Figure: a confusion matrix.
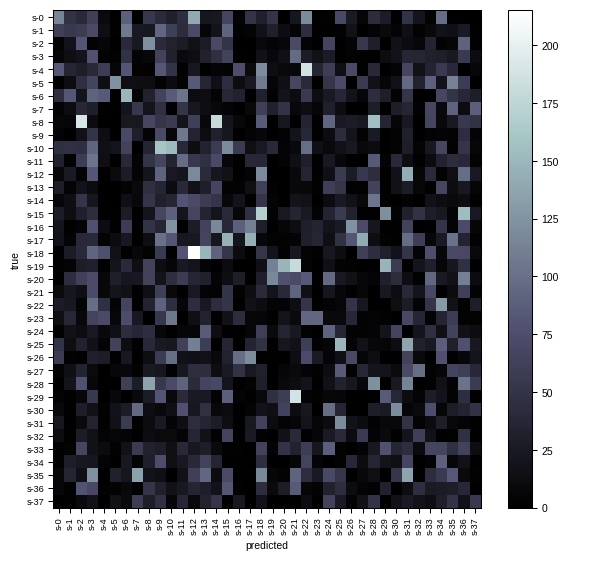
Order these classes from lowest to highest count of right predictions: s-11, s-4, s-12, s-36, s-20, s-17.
s-36, s-4, s-20, s-11, s-12, s-17
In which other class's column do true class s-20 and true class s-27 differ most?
s-19
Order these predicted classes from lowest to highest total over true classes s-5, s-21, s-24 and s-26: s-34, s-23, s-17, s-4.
s-23, s-4, s-34, s-17
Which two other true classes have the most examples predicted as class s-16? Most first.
s-26, s-4
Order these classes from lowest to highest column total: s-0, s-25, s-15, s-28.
s-0, s-28, s-25, s-15
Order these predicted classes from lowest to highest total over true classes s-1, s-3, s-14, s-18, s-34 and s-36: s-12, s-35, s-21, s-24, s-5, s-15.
s-5, s-24, s-35, s-21, s-15, s-12
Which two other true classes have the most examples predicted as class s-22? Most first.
s-4, s-0
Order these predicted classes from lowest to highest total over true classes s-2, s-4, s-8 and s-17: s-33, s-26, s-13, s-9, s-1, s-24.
s-1, s-13, s-33, s-26, s-24, s-9
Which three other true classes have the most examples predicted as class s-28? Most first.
s-8, s-14, s-11
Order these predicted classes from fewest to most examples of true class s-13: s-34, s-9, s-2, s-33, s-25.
s-33, s-2, s-9, s-25, s-34
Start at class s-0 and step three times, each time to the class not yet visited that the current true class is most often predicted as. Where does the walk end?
s-25
